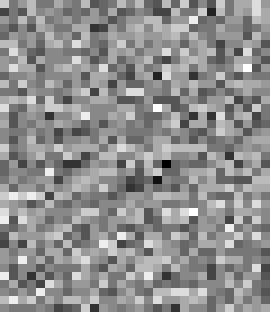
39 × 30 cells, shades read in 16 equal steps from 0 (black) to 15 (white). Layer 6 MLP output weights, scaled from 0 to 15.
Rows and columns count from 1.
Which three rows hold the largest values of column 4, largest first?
25, 13, 38
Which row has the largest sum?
27
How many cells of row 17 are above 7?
15
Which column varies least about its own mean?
30
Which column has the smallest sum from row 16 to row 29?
2
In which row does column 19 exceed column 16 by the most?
7
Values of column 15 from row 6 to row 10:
7 10 8 5 4
